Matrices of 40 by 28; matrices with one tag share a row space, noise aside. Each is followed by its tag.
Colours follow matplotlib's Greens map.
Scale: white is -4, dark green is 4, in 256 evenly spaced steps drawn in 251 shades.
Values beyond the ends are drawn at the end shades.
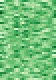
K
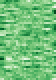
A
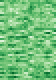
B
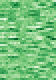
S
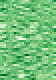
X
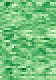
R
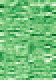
B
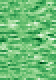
S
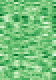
K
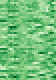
S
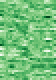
B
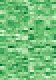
B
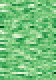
X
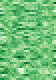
X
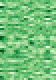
B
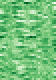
X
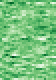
R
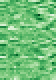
S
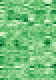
B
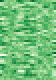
X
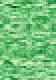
R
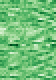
S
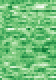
R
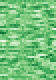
S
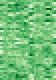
B
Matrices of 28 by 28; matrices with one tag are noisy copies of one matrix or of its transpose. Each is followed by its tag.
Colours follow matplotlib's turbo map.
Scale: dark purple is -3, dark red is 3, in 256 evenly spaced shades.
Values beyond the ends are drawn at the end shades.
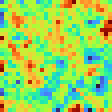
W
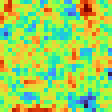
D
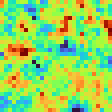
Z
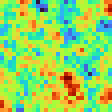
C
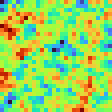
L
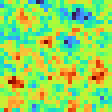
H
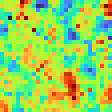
C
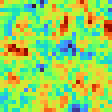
Z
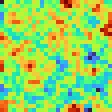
W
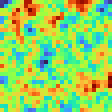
L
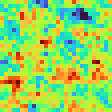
H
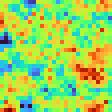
C
